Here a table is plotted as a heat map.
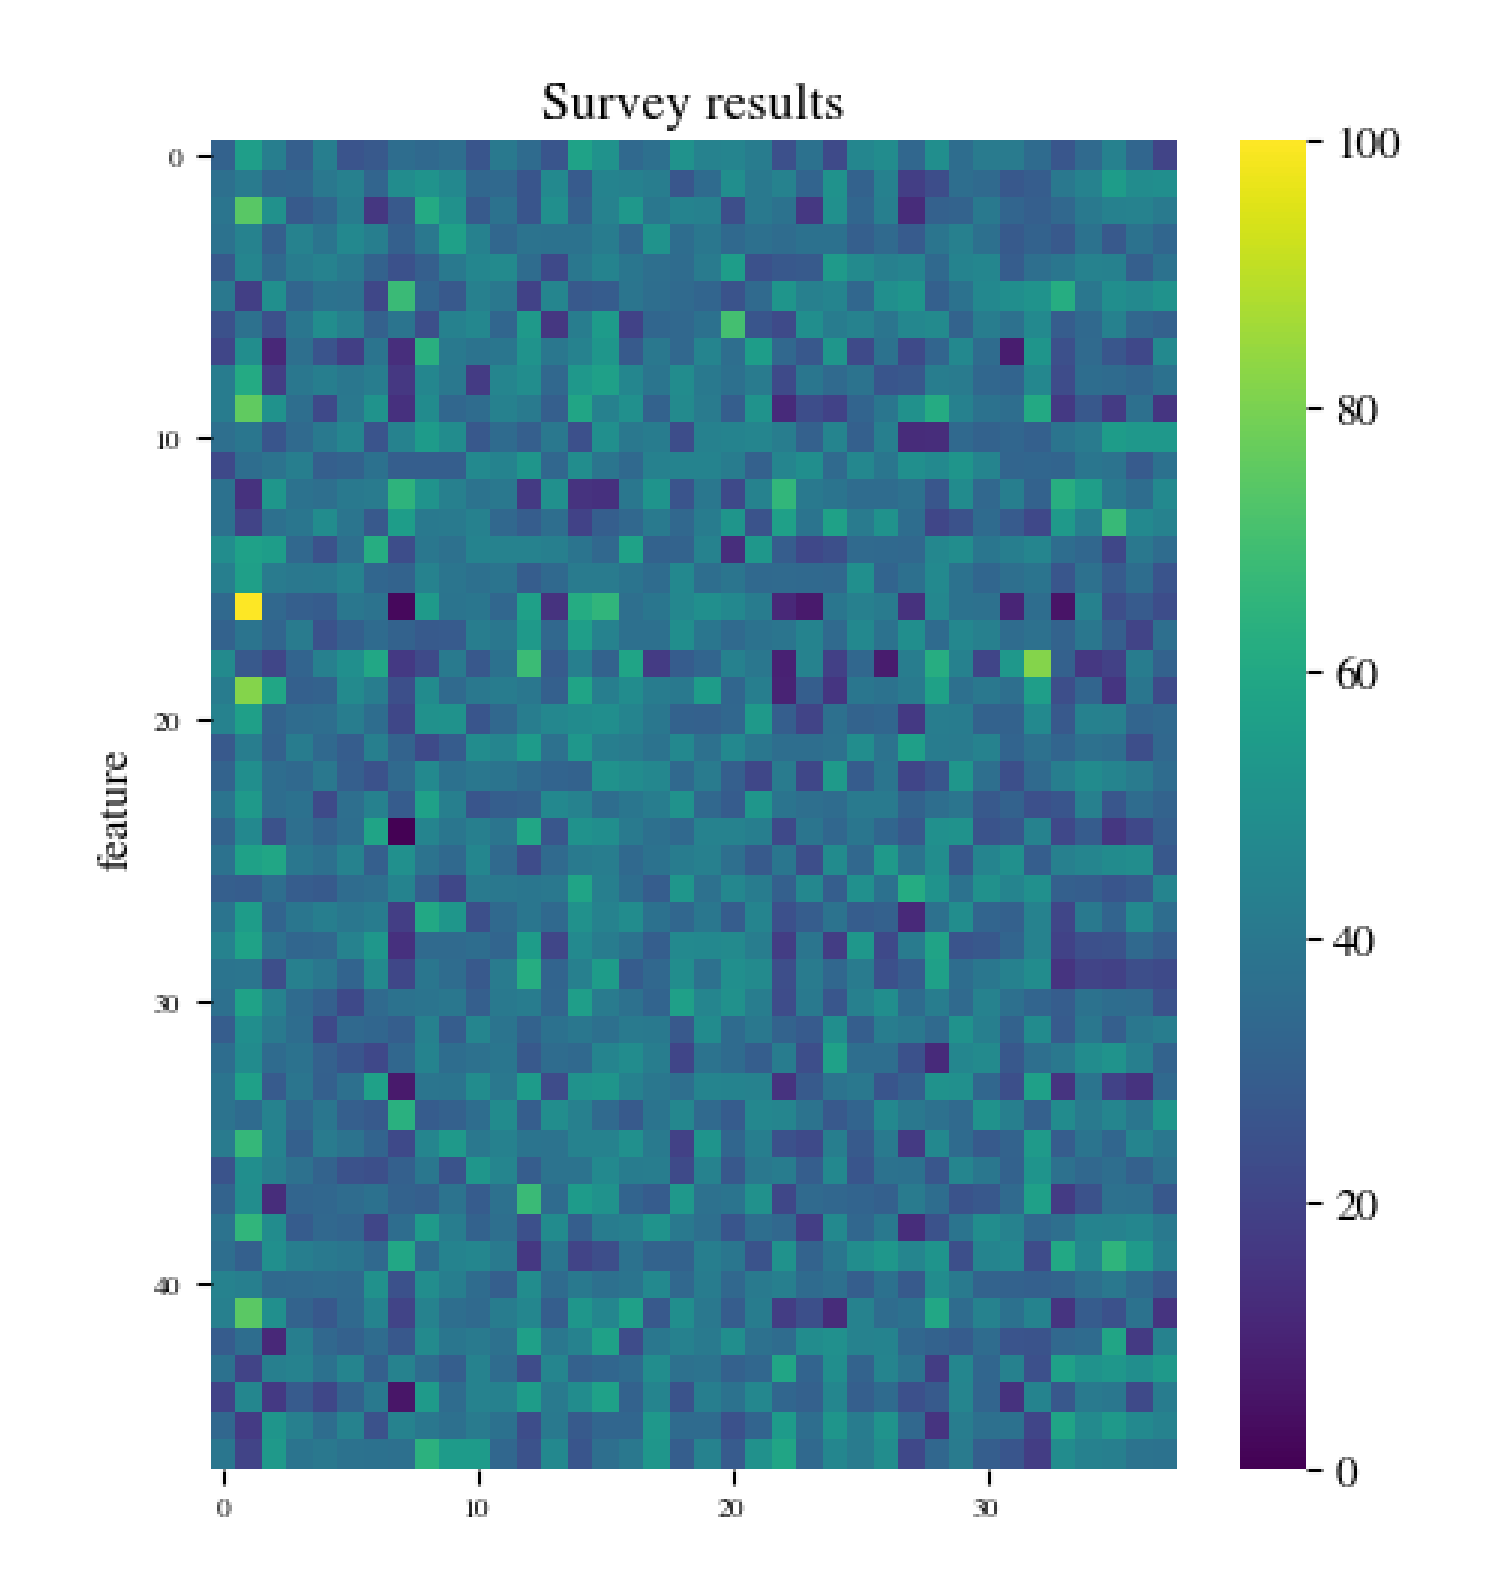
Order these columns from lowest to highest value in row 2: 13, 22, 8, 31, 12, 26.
12, 31, 22, 26, 13, 8
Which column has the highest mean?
1
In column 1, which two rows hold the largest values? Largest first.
16, 19
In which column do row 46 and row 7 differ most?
2
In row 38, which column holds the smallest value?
27
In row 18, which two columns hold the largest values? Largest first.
32, 12
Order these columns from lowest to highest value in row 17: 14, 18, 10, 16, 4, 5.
4, 5, 16, 10, 18, 14
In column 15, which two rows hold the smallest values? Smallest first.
12, 39
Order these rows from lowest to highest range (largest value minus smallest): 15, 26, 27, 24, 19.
15, 26, 27, 24, 19
